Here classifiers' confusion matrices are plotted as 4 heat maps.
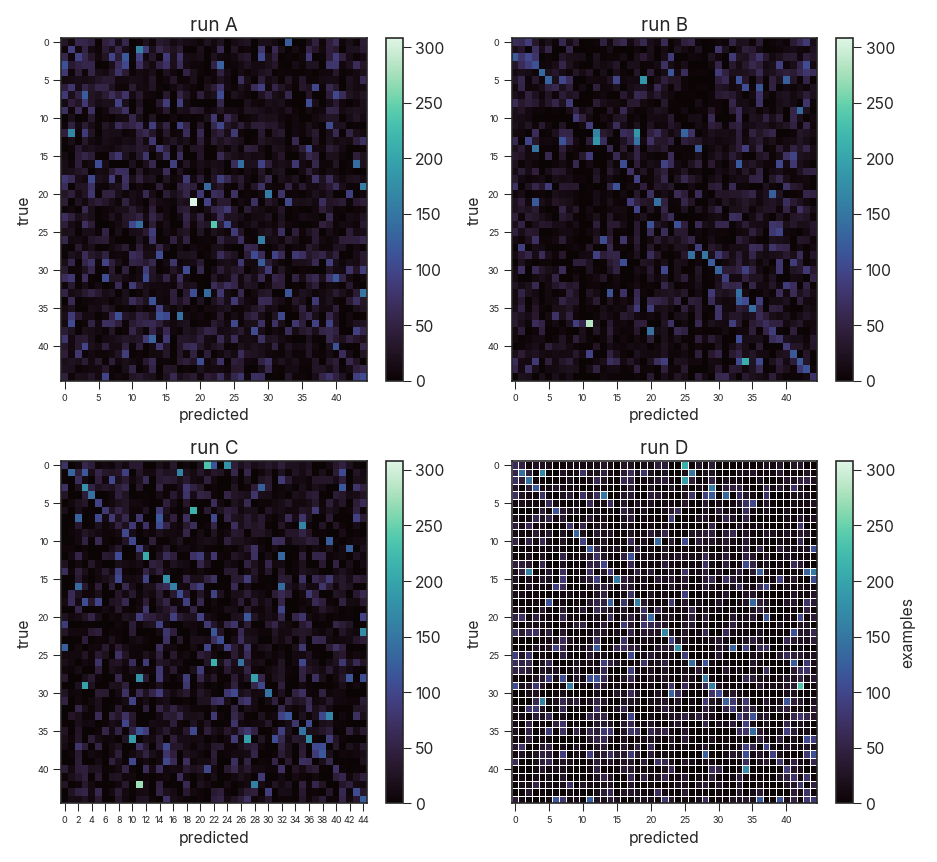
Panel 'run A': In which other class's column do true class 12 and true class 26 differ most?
1
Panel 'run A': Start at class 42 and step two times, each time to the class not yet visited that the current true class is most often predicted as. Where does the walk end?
30
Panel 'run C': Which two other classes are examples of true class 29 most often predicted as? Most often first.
3, 18
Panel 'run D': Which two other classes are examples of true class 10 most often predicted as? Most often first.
21, 25
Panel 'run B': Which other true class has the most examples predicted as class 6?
36
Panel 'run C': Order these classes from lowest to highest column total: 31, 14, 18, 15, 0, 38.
31, 0, 38, 18, 15, 14
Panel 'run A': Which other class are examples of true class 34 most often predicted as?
13
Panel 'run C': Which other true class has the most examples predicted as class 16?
20
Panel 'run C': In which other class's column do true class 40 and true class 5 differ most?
21
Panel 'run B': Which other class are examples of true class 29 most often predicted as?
16
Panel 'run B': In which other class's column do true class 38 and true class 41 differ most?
20
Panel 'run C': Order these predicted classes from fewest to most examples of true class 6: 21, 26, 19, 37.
26, 21, 37, 19
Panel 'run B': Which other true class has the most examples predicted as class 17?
21
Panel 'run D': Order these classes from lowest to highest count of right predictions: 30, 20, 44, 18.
44, 30, 20, 18
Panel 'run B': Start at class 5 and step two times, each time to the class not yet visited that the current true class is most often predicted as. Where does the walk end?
15
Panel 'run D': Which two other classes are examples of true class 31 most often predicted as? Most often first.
4, 40
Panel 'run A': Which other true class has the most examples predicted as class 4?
18
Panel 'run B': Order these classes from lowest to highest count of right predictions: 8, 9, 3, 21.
9, 8, 3, 21
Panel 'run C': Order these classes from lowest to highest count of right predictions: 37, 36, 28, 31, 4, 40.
31, 40, 37, 4, 36, 28
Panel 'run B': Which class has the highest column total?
33
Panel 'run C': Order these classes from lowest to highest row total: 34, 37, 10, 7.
34, 10, 37, 7
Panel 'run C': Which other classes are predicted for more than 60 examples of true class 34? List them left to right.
9, 25, 36
